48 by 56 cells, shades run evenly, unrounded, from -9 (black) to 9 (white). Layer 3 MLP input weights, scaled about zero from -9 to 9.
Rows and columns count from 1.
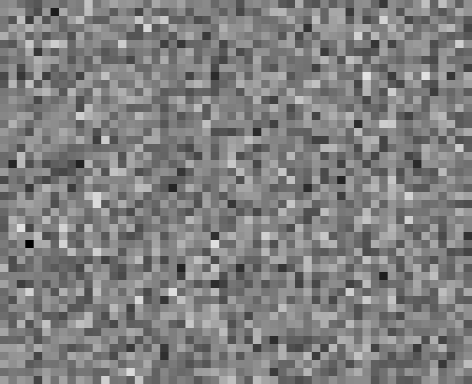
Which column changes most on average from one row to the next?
4
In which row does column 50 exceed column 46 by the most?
35
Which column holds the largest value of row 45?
43
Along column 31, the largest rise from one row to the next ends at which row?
18
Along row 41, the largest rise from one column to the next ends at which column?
23
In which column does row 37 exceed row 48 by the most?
21
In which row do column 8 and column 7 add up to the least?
22
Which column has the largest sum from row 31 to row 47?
26
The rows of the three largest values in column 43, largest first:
5, 45, 17
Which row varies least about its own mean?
42
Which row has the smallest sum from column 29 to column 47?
36
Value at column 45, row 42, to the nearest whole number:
-1
